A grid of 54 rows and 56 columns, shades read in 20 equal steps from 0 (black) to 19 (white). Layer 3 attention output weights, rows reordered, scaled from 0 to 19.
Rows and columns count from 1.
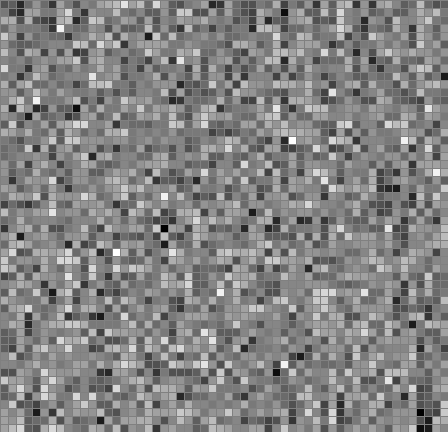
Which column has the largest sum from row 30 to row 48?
9
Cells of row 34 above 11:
18
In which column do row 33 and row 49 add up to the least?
14
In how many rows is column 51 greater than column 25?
23
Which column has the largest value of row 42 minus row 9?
26
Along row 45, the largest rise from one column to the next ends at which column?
45
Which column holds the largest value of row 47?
6
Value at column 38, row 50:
14
